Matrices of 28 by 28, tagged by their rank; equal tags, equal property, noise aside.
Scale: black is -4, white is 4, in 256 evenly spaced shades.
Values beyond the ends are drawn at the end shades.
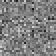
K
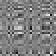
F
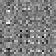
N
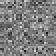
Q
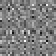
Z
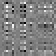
F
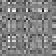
F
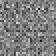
Q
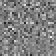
Q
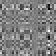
F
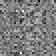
K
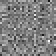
N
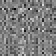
N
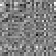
N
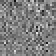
Q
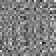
N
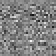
Q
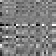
F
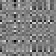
F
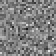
K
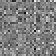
N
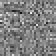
Q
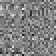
Q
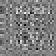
Z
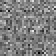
Q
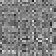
N
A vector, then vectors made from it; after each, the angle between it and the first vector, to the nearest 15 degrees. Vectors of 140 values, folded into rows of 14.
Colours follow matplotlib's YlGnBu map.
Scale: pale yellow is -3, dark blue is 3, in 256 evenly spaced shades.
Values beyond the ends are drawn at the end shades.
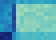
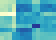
135 degrees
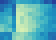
60 degrees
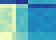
135 degrees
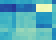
75 degrees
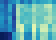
30 degrees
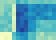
150 degrees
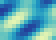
90 degrees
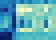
30 degrees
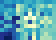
45 degrees
